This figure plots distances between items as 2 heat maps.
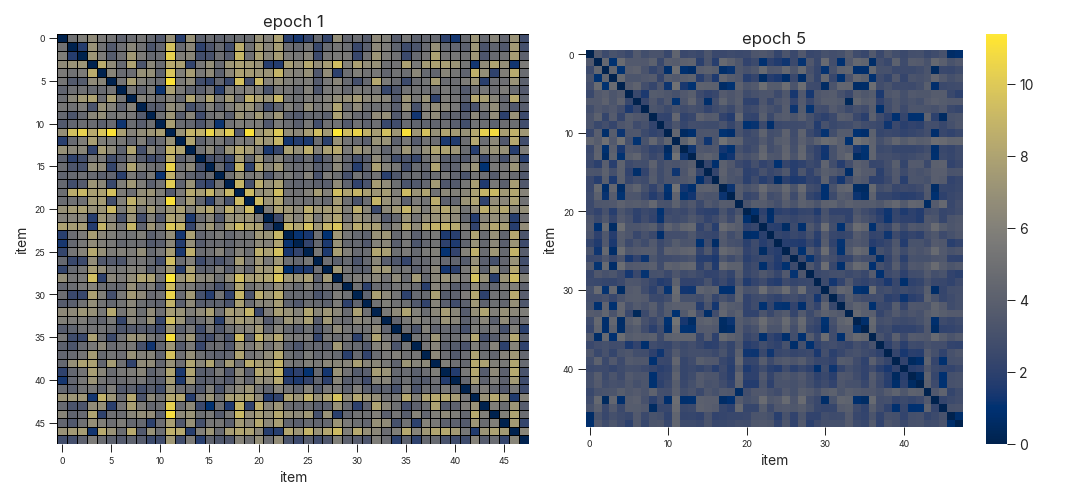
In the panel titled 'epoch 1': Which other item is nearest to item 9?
36
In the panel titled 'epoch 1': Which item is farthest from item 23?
22
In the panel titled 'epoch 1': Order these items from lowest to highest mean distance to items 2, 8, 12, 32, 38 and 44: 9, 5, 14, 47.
47, 14, 9, 5
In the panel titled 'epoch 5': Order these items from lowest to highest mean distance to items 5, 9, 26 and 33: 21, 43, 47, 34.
21, 47, 43, 34
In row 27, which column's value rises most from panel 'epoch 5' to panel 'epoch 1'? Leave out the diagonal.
22
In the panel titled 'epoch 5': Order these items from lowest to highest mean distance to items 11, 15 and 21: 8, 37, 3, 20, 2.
20, 37, 3, 8, 2
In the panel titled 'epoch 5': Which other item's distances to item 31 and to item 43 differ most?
19
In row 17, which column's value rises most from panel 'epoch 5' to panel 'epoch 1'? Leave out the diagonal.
18
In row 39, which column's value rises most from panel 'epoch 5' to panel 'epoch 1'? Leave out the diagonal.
42
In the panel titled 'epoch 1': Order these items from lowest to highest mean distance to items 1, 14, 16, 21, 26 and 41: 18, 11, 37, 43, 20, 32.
43, 37, 32, 20, 18, 11
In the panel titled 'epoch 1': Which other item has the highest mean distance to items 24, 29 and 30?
11
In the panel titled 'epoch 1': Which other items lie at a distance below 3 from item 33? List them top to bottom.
6, 10, 16
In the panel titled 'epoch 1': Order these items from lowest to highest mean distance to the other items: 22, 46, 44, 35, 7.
35, 44, 7, 46, 22
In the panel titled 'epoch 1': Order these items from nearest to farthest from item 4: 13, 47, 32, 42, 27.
47, 32, 27, 13, 42
